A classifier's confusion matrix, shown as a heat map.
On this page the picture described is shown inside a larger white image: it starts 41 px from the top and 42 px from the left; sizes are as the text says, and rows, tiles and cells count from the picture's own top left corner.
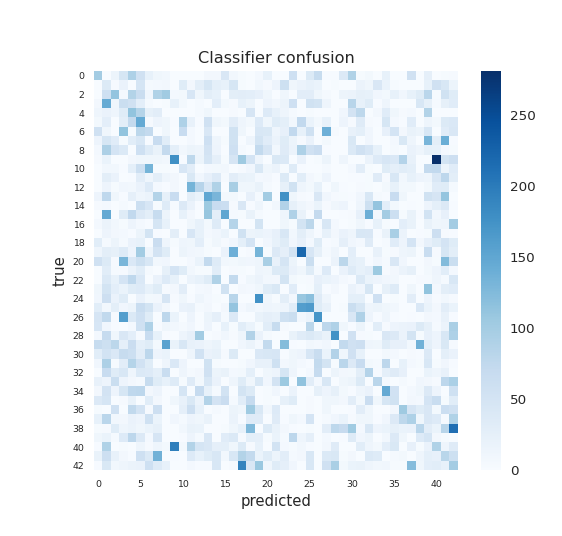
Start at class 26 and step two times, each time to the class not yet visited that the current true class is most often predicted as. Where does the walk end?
1
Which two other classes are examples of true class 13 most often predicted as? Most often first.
22, 14
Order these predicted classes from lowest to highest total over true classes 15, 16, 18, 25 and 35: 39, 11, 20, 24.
20, 11, 39, 24
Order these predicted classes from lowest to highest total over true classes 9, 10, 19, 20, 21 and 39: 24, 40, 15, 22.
15, 22, 24, 40
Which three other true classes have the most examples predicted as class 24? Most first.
19, 25, 33
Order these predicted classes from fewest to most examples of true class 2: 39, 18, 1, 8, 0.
0, 18, 1, 39, 8
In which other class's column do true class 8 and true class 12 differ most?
11
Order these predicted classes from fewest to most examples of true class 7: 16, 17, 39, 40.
17, 40, 16, 39
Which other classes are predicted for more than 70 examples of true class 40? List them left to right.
1, 9, 11
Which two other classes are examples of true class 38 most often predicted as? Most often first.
42, 18
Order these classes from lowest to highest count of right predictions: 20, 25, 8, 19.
8, 20, 19, 25
